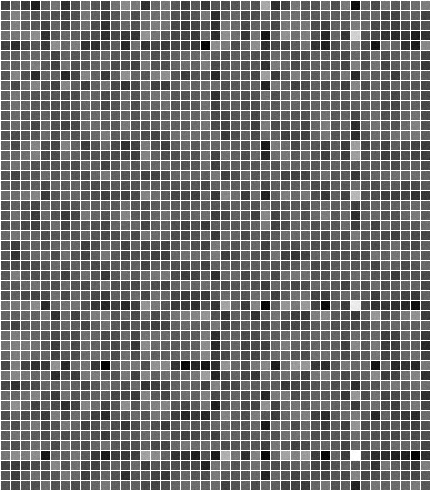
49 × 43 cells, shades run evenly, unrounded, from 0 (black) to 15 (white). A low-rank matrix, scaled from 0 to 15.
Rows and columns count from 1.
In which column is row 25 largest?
22
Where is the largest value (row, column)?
46, 36
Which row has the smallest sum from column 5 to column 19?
5
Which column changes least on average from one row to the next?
34
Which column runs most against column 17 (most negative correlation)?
7
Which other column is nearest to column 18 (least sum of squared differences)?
20
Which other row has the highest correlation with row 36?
38
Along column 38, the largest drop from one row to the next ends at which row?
37
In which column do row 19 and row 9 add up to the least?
27
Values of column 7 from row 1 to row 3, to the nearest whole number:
3 4 4
